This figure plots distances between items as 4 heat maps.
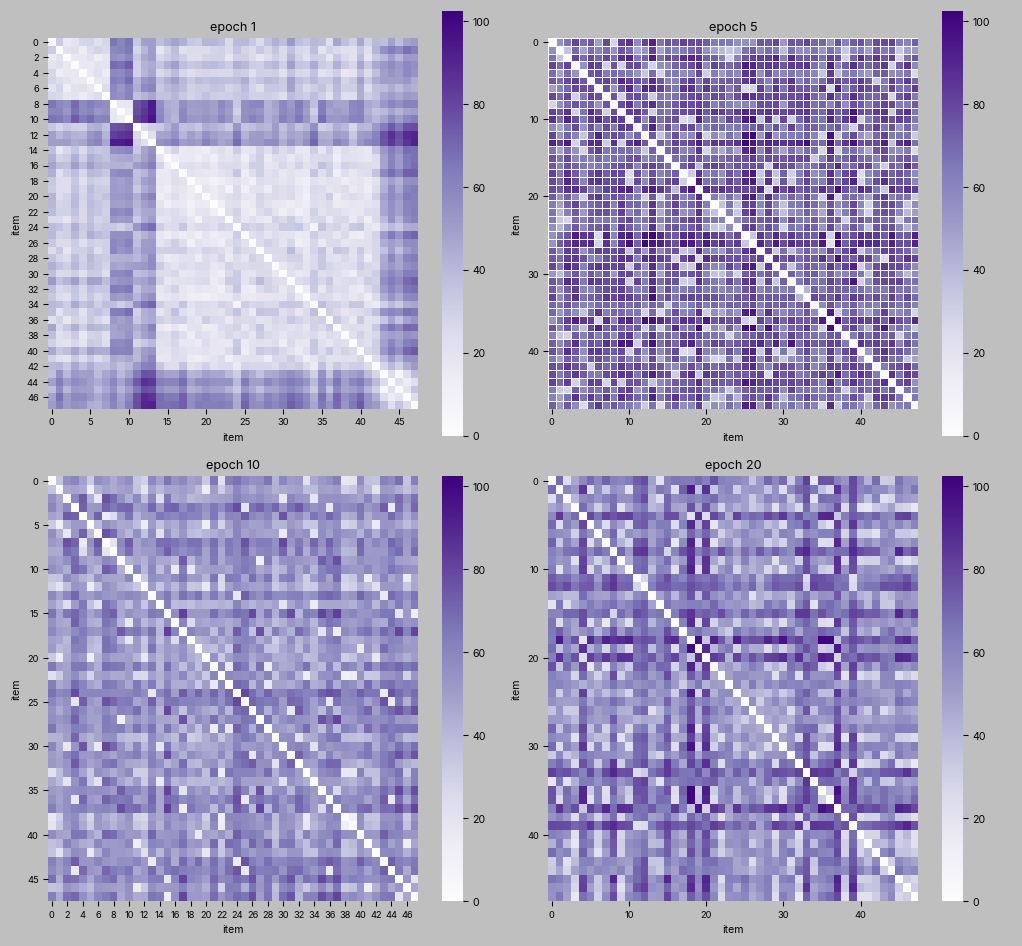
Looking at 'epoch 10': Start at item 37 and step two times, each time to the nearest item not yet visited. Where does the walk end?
35
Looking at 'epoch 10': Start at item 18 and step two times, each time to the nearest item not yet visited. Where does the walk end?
16
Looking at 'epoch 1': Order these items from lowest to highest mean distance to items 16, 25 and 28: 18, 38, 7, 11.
18, 38, 7, 11
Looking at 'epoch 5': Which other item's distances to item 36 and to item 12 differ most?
26
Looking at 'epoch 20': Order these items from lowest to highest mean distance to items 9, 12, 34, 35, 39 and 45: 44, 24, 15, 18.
24, 44, 15, 18
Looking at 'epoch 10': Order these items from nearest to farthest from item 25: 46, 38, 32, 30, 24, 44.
44, 46, 30, 38, 32, 24
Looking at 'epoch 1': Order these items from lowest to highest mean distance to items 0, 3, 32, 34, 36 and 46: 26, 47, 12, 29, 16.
26, 29, 16, 47, 12
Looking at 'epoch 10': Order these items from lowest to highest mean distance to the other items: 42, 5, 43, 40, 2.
5, 42, 2, 40, 43
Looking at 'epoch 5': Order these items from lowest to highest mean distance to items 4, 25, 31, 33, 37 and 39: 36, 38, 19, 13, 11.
11, 38, 36, 19, 13
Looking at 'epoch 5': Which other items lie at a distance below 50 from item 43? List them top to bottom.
16, 19, 28
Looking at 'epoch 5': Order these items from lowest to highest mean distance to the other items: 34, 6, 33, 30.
30, 34, 6, 33
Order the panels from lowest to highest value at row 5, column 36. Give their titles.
epoch 20, epoch 1, epoch 10, epoch 5
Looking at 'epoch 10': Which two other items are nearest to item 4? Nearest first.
7, 8
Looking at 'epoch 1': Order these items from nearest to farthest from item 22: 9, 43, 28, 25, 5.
25, 28, 5, 43, 9
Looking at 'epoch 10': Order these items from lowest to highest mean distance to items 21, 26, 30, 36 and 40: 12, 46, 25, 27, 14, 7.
14, 12, 25, 46, 27, 7
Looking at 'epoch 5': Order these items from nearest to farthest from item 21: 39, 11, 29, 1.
1, 29, 11, 39
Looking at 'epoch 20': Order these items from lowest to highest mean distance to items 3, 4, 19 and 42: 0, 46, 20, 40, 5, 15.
40, 46, 5, 0, 20, 15
